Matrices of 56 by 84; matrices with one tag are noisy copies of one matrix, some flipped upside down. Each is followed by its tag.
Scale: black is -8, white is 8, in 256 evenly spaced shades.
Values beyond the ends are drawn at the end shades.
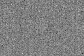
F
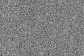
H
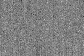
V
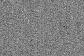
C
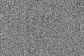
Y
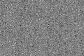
F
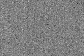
Y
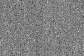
V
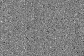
Y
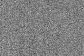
H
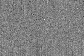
V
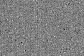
C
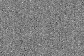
F
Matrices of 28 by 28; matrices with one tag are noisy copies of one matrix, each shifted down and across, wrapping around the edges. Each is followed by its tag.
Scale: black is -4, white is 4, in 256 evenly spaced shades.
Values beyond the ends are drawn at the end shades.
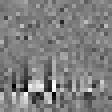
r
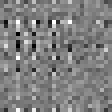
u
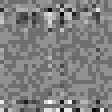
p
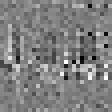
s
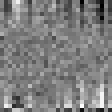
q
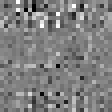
s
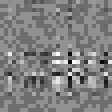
p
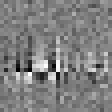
r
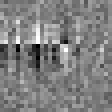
q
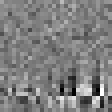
r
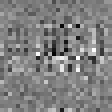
s
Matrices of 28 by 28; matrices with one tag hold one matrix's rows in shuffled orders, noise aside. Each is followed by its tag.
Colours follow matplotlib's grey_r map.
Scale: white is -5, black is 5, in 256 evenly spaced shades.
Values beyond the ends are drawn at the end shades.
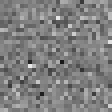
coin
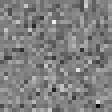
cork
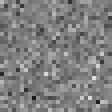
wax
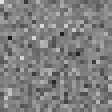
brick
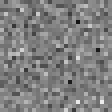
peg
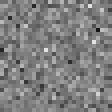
wax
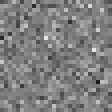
wax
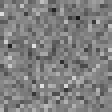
brick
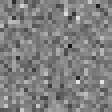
peg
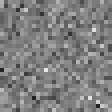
wax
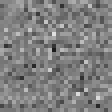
cork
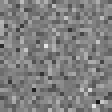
wax
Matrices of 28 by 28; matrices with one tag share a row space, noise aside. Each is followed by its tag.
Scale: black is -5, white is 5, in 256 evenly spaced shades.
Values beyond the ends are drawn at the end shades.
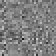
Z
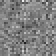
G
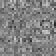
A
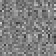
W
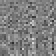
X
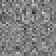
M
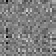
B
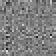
B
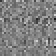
W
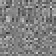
B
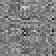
G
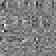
Z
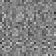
W
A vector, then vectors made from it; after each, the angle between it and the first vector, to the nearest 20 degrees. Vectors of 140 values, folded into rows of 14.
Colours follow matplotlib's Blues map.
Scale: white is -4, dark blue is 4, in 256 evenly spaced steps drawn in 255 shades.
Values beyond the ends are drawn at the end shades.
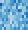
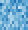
20 degrees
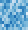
140 degrees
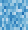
140 degrees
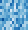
60 degrees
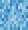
40 degrees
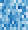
160 degrees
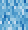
80 degrees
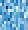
100 degrees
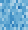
160 degrees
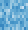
100 degrees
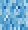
120 degrees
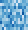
140 degrees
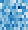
160 degrees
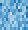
20 degrees
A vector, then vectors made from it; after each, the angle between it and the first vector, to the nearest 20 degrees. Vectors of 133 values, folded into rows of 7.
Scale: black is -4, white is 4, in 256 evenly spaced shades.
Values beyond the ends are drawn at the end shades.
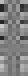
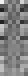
20 degrees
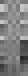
140 degrees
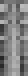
140 degrees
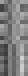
60 degrees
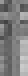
60 degrees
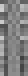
140 degrees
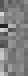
80 degrees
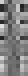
20 degrees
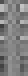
160 degrees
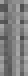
60 degrees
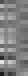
100 degrees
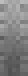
80 degrees
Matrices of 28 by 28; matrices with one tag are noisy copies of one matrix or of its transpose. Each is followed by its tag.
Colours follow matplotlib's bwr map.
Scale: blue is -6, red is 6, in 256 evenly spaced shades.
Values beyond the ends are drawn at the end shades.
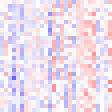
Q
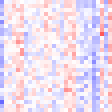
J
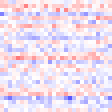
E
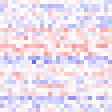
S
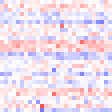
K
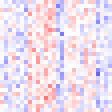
S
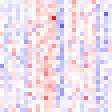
S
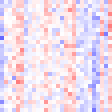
J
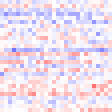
Q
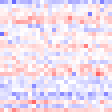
J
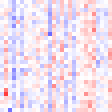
Q
